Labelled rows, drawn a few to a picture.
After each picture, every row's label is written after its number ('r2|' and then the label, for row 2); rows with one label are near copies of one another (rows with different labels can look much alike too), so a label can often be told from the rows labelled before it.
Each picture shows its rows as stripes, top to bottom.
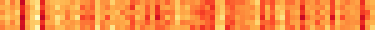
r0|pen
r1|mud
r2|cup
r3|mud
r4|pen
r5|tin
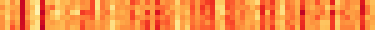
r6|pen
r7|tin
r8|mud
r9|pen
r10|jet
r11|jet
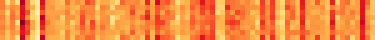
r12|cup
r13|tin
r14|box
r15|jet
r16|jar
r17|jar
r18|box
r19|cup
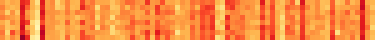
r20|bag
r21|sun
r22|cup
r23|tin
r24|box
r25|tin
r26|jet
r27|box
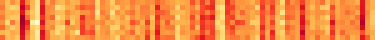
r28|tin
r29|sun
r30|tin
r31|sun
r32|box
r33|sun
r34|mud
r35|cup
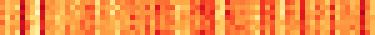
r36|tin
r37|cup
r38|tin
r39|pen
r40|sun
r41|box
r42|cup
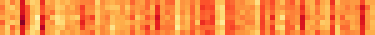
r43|pen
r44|sun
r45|sun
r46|mud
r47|sun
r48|jet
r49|pen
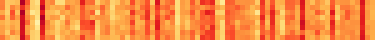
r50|sun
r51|jet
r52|pen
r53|jet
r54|mud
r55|mud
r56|pen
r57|sun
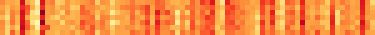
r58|tin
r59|bag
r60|jet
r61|pen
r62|jet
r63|jar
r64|pen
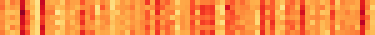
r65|jet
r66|tin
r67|sun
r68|jar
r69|sun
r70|jet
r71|sun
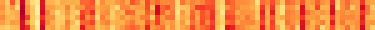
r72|pen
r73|cup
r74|mud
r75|sun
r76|mud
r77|bag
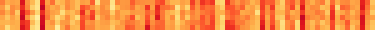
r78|tin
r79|jet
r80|jar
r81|mud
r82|bag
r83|bag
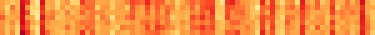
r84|bag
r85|pen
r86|box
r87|tin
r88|jar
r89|cup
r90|jar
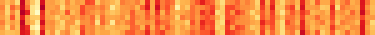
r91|cup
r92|jet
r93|box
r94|pen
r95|tin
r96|box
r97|bag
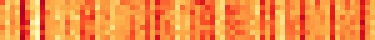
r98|cup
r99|pen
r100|jar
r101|mud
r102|box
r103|jet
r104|box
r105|mud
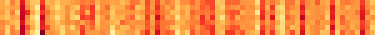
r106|pen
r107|mud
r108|jar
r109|mud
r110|cup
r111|jar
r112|jet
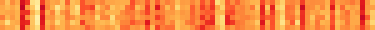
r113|box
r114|mud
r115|bag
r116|tin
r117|bag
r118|cup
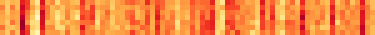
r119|bag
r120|jar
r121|mud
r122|mud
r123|pen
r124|sun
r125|box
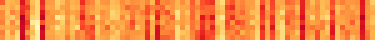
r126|sun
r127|bag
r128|jet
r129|sun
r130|box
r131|mud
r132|cup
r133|cup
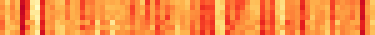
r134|box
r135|box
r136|box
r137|box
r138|tin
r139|sun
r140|tin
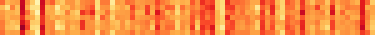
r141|tin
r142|pen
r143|mud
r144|tin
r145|sun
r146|sun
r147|tin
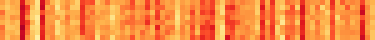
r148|mud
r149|bag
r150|sun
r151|jet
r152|bag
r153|sun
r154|sun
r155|tin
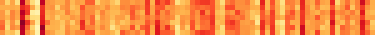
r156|cup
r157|bag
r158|box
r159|pen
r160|jar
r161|jet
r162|cup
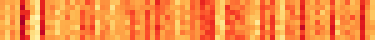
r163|cup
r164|tin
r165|bag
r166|box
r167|pen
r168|mud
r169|pen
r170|box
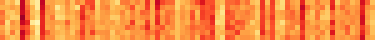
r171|cup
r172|mud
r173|sun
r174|sun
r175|box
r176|bag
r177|jar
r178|sun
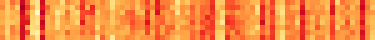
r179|jet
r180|jar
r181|mud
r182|bag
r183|bag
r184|pen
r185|box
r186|tin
